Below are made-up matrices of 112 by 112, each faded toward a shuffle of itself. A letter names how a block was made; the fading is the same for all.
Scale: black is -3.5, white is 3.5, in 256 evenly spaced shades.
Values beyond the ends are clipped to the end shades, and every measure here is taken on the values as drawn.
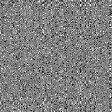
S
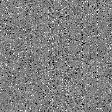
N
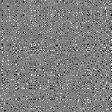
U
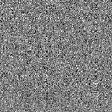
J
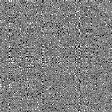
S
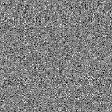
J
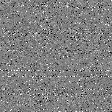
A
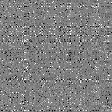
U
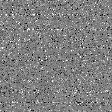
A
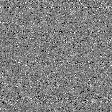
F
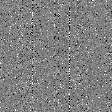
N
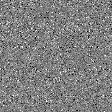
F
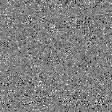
A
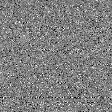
F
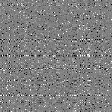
U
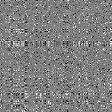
U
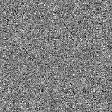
J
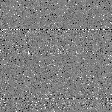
A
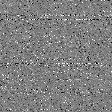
A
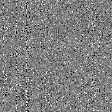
N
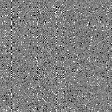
S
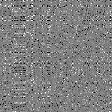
U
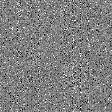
N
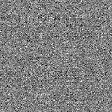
J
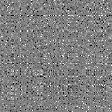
U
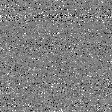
A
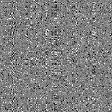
S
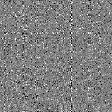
S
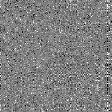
S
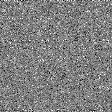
F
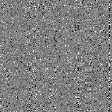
S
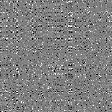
U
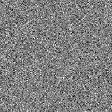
J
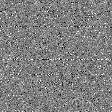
F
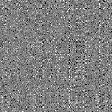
S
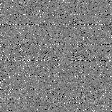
A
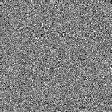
J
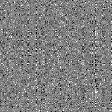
S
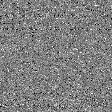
F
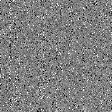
N
